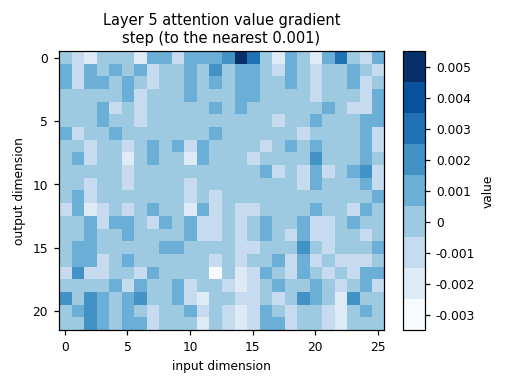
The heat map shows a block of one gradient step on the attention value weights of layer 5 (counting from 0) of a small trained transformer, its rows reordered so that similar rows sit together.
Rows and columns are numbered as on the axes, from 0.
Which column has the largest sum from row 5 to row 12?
24
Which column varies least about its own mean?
8
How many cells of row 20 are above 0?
7
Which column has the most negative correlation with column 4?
25
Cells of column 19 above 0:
6
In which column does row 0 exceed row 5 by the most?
14
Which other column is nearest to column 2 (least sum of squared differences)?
5
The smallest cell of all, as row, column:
17, 12
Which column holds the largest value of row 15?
19
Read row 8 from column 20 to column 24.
0.002 0 0 0 0.001
